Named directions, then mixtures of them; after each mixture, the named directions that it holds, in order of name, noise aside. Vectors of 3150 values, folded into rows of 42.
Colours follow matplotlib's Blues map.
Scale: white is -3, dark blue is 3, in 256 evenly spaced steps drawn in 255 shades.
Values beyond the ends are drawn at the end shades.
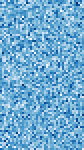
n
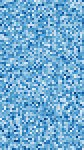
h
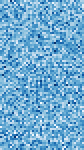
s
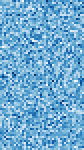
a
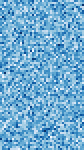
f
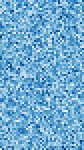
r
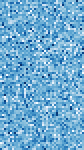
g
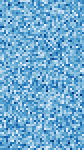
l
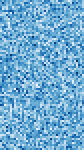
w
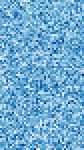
l, s.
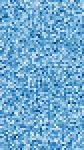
s.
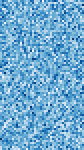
f.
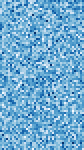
a, n, r.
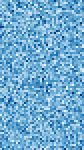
l, r.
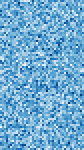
l, s.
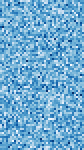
l.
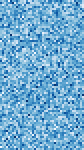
n, s.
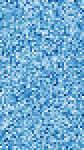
f, n, s.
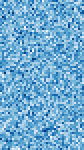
f.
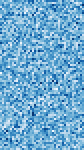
a, f.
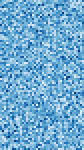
h.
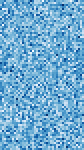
f, h, w.
